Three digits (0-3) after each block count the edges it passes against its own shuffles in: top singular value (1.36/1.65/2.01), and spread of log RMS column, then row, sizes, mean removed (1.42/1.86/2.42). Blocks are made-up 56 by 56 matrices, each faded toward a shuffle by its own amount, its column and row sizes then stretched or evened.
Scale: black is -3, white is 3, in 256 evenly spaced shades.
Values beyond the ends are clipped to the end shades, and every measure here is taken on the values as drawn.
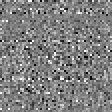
2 1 3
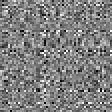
3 2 3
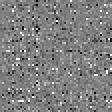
0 2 2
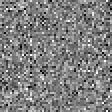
1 1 0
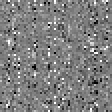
0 3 0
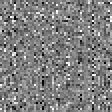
2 3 1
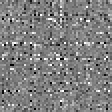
1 2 3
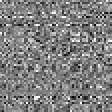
3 1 3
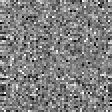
2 0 1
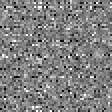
2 1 3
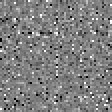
1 1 1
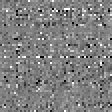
1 1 3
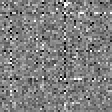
2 2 2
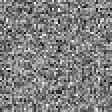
2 1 0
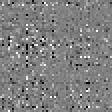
1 3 2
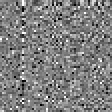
3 2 0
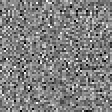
2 1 0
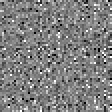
2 2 1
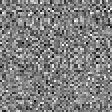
3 1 1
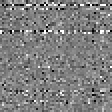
3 1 3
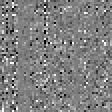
1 3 1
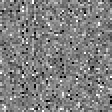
1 2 0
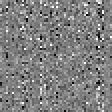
1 3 1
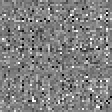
1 2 2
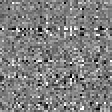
2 2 3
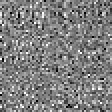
3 1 1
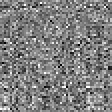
3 0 2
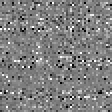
1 1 3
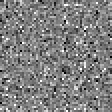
0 2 0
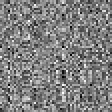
3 2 0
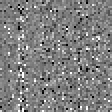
1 3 0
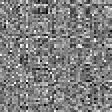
3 2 1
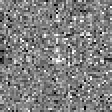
2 1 1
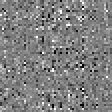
1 3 2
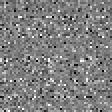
0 0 3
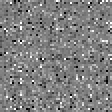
0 2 2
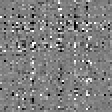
2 3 3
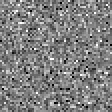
0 0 1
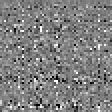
0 3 3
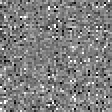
2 2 1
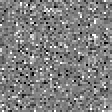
1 2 0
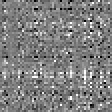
3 3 2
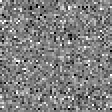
1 1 1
